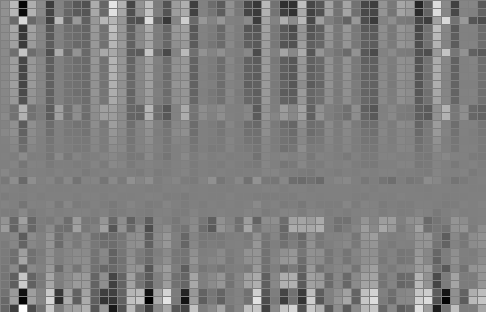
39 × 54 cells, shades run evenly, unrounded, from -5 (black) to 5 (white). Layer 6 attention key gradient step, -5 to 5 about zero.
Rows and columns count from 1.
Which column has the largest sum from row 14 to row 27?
17
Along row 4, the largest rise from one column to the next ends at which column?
4
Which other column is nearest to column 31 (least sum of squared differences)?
44
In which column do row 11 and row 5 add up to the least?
3
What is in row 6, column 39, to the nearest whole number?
1
